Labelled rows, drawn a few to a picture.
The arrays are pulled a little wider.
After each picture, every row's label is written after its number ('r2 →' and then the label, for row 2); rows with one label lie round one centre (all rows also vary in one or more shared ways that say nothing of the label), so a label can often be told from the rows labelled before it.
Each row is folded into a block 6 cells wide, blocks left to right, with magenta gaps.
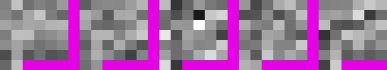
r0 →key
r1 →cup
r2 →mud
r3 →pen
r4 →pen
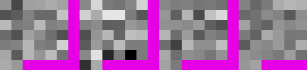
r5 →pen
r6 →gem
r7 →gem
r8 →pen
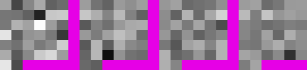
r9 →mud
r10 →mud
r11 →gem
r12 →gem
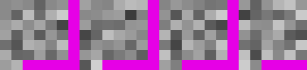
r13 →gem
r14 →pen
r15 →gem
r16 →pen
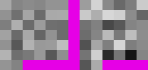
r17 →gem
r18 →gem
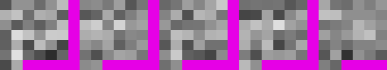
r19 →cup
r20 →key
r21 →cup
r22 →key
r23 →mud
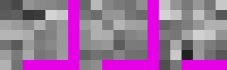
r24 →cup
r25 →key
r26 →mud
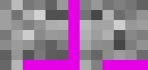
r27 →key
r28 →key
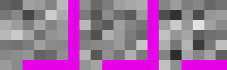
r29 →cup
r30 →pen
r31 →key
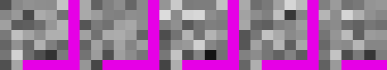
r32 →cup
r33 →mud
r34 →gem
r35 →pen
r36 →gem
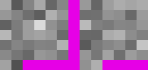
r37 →mud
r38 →pen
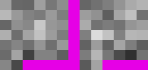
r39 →mud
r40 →cup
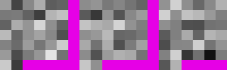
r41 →mud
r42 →key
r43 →gem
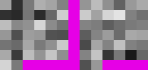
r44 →pen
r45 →gem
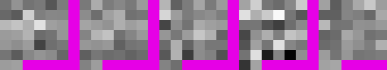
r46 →key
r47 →key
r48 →mud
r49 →gem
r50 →pen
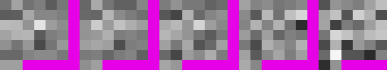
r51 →key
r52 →key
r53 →key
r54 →gem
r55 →cup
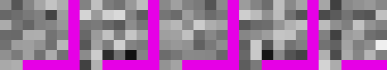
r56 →pen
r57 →gem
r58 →key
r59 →mud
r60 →pen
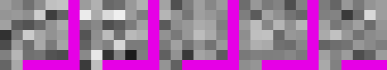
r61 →pen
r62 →gem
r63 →mud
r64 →key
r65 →cup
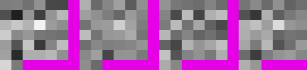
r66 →key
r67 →mud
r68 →gem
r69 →key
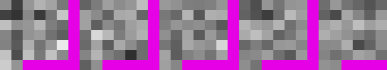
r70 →pen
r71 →cup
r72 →gem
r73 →cup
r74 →key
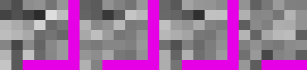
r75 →cup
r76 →cup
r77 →cup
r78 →mud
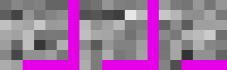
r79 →key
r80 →cup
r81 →mud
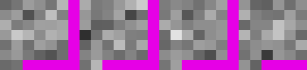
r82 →cup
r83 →pen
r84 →cup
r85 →mud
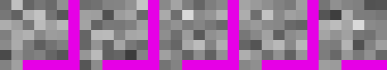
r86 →key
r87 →cup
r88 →gem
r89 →gem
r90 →key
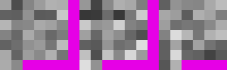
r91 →pen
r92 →pen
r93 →cup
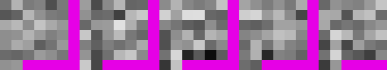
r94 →key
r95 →mud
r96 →gem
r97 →mud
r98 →cup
